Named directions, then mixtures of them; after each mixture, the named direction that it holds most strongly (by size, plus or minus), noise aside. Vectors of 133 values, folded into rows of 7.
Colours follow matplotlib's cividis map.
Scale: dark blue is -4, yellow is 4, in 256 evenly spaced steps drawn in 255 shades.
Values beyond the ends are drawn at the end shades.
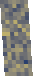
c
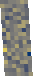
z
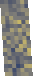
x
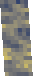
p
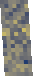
c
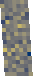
z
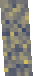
c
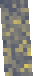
x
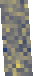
x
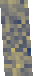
x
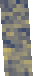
p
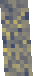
c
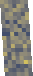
c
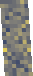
z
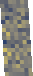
z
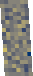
z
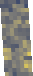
p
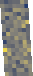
z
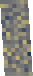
z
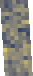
p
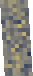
x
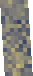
x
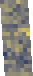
p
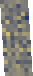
c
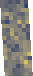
p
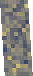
c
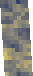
p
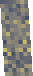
x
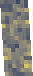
p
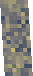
x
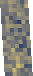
x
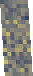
c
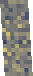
z
